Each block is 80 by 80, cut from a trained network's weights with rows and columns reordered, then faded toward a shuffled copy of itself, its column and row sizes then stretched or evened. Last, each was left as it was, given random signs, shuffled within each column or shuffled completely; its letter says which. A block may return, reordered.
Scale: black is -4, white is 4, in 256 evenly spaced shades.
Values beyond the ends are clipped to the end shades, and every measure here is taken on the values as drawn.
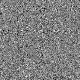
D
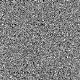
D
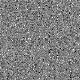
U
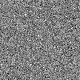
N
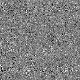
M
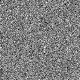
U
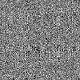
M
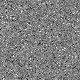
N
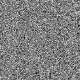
U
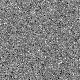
N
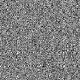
M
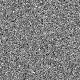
N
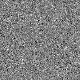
D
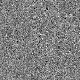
U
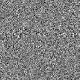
M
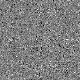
D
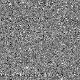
D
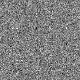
D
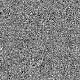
D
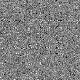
M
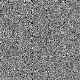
D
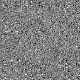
M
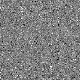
M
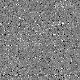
D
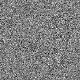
D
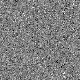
U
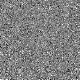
D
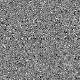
M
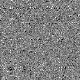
M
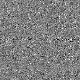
D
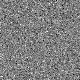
N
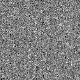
U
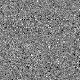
M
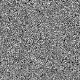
D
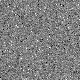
N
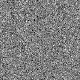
U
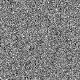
U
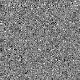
M
